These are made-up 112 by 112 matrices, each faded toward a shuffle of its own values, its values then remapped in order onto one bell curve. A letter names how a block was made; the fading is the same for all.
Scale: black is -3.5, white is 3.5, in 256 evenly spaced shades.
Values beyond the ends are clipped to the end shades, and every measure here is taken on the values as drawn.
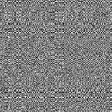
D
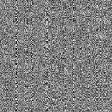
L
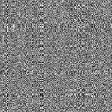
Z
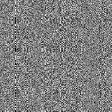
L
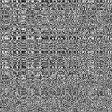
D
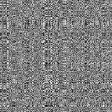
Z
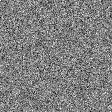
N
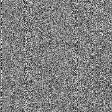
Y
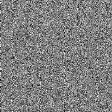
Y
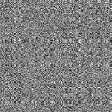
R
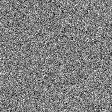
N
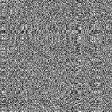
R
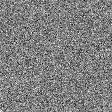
N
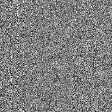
Y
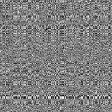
D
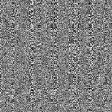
L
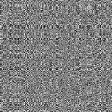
Z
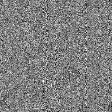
Y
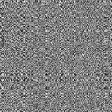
Z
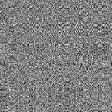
R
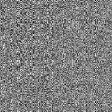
L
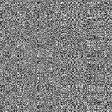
R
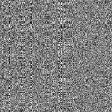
L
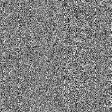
Y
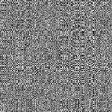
Z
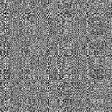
Z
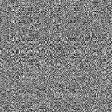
R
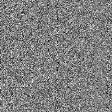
Y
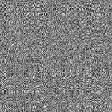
R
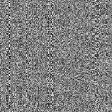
L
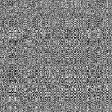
Z
